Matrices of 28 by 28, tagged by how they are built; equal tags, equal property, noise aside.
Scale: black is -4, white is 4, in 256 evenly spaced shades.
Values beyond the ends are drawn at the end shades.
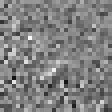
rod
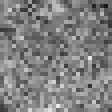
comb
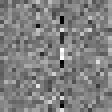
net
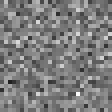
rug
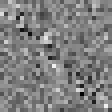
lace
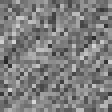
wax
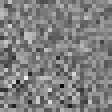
rod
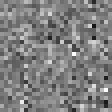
net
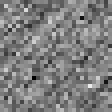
wax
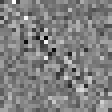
lace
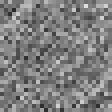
wax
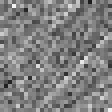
wax
